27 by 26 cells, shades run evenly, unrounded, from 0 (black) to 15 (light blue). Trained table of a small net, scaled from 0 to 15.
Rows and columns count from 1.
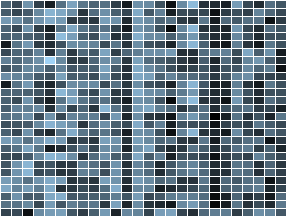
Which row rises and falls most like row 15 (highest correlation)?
26
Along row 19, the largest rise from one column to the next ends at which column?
13
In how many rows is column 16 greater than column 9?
10
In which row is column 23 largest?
7
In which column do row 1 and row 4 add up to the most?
18
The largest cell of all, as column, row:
5, 8
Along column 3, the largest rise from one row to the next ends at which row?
21
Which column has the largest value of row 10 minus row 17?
16
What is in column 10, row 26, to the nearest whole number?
4
